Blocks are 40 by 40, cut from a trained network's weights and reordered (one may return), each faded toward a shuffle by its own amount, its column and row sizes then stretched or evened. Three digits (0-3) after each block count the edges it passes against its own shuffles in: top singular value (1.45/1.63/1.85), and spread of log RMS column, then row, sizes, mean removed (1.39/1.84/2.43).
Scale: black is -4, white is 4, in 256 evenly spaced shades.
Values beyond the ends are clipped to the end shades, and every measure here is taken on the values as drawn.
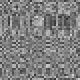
3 0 1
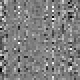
2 3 1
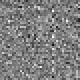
1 1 0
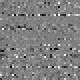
1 0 3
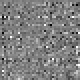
0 2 3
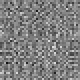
3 1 1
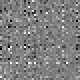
0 3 2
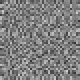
3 0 0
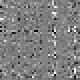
2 3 2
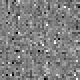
0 2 1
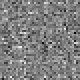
1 1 2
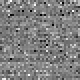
0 0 1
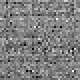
0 0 1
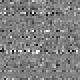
0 0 3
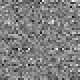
2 1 2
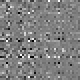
3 3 3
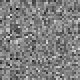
3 2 0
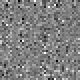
0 2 1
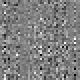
0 3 1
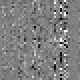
2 3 0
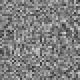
2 0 0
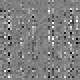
2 3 2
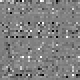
0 2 3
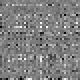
3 1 3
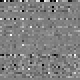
1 0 3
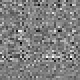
2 1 3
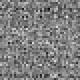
2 0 2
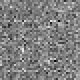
2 1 1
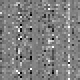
2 3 0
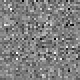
0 1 2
